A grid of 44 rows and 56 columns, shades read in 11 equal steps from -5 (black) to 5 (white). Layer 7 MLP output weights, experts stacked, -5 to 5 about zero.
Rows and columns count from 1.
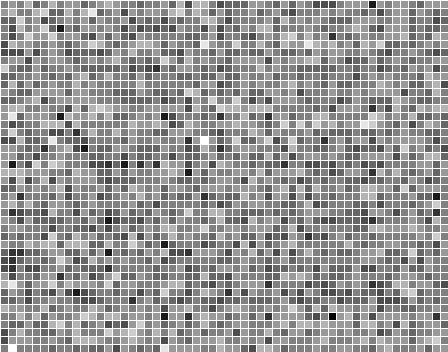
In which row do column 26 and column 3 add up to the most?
18
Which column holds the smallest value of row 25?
55
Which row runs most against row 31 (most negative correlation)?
37
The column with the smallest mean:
24
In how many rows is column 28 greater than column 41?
17
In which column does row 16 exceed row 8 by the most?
46
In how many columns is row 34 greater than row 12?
15
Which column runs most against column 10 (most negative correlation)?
52
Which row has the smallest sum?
38
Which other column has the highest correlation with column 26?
30
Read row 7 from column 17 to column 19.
2 0 0
